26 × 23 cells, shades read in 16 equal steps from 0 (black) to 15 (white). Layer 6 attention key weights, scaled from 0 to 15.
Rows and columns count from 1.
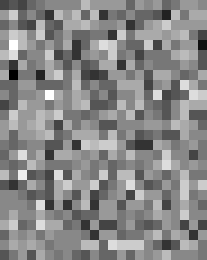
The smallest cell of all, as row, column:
8, 2
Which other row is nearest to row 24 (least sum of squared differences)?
22
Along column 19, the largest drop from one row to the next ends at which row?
18
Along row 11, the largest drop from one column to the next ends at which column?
11
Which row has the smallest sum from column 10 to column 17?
23
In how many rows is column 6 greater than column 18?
9
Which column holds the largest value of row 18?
3
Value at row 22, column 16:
7
